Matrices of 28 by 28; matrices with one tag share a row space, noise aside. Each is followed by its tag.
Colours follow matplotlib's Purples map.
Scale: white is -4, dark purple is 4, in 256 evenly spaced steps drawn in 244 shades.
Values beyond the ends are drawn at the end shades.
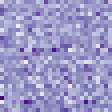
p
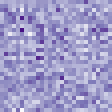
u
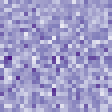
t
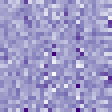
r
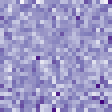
t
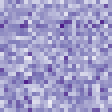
p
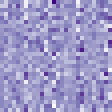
r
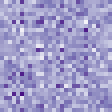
u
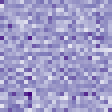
p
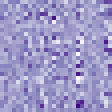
r
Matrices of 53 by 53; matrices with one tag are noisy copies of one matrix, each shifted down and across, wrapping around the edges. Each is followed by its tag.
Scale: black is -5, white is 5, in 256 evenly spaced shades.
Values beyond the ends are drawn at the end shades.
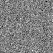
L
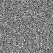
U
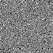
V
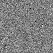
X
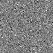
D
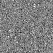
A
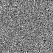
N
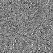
U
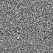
V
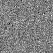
N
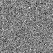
A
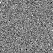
V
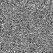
N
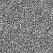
N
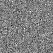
N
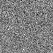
D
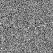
A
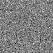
A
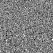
A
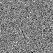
D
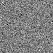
D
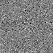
V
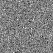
N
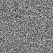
V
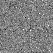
A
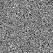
D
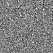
A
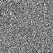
A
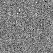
U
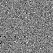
V
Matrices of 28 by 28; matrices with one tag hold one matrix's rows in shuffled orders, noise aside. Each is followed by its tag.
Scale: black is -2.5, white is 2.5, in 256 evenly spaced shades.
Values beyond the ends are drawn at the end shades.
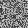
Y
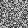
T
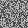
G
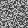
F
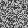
T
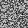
F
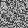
F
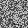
T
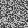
F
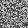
Y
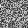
T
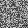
Y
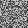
T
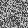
Y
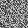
G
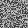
Y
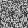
T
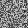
T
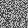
G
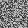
T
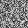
G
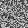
F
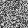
Y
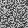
F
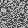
F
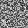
F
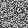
F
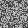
T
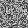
T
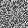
G
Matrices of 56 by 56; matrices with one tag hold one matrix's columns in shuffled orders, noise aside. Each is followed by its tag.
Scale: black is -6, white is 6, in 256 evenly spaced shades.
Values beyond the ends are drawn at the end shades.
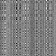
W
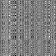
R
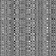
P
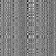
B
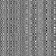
P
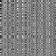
B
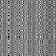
R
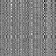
B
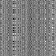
P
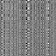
W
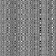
P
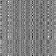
R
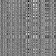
B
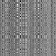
B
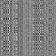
P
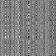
R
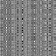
P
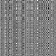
W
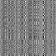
R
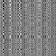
B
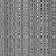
B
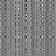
B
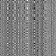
W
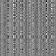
B
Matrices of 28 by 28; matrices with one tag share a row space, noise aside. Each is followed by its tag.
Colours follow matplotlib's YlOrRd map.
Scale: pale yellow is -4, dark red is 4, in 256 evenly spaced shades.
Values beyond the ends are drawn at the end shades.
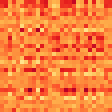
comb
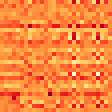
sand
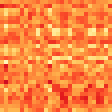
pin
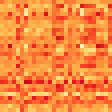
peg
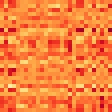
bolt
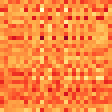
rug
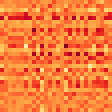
rug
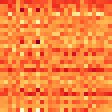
comb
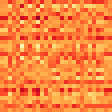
comb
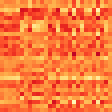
sand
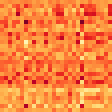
peg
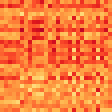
sand
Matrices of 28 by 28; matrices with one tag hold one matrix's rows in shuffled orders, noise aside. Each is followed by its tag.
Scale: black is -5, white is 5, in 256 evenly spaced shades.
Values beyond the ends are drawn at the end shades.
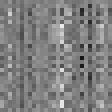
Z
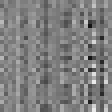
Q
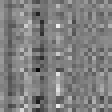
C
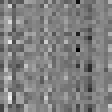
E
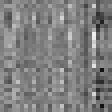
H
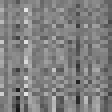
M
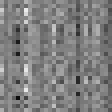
M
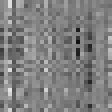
E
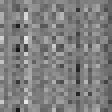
M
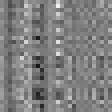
C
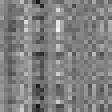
C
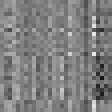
H
